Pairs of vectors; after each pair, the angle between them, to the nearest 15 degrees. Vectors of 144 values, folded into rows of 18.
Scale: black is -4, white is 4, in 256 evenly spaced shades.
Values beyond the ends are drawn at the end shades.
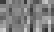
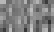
165 degrees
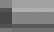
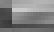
15 degrees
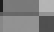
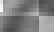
150 degrees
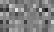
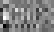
60 degrees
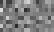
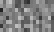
150 degrees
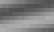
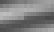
165 degrees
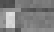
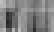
135 degrees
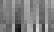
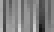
90 degrees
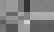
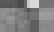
90 degrees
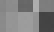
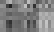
135 degrees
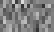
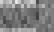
120 degrees
